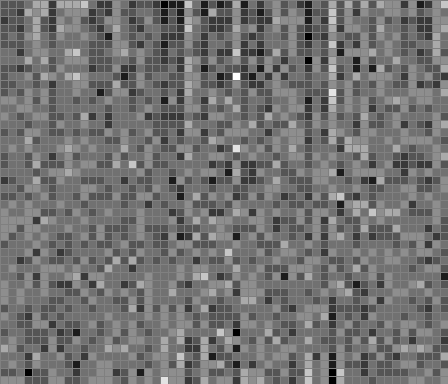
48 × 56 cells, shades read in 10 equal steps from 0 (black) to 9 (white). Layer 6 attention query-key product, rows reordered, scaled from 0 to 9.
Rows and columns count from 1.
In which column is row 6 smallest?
21
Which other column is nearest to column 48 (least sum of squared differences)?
8
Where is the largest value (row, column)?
10, 30
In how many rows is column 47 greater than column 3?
17
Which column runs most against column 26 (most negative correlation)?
42
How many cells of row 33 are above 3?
33
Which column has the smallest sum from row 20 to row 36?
23
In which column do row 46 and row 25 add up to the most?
43
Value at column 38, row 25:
4
